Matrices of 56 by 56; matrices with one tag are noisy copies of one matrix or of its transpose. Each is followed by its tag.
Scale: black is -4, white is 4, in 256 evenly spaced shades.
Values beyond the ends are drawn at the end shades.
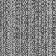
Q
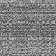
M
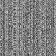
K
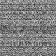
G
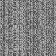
K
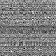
G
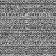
K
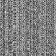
K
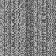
G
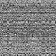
M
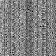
G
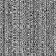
K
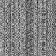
G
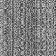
M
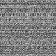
K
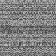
G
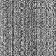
M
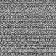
Q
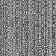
Q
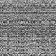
M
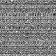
K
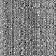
M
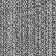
Q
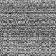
M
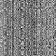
M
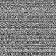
Q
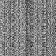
G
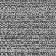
Q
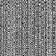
Q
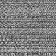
Q
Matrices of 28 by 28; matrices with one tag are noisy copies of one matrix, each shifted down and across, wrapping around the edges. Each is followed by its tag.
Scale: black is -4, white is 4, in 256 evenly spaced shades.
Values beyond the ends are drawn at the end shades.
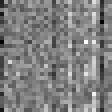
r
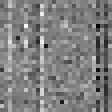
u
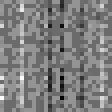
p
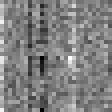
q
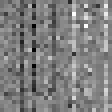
p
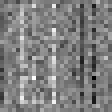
p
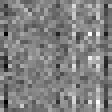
r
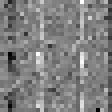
q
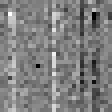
q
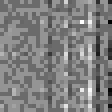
r
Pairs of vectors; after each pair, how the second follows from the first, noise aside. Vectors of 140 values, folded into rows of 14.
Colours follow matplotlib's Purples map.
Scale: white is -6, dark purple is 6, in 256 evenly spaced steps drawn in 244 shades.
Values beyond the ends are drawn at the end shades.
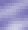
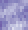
copied.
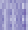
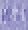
reversed, partly zeroed.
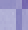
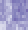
reversed, negated.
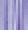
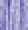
reversed.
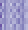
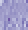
reversed, partly zeroed.
